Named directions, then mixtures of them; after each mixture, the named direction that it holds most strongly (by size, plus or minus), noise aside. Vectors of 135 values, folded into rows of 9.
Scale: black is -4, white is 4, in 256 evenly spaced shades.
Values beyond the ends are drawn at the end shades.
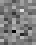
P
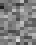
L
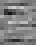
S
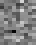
L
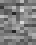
L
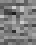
S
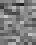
L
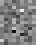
P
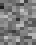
L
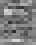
S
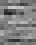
S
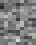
L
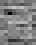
S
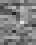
L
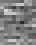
S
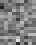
L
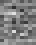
P
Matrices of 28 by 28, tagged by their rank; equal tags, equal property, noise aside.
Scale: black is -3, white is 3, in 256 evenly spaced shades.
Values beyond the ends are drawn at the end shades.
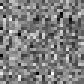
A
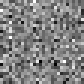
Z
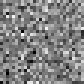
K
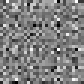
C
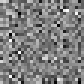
C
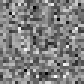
Z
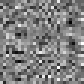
A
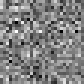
C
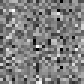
C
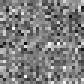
K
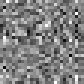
A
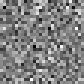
A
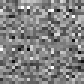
K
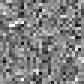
Z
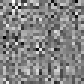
A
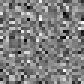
C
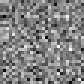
Z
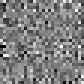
A
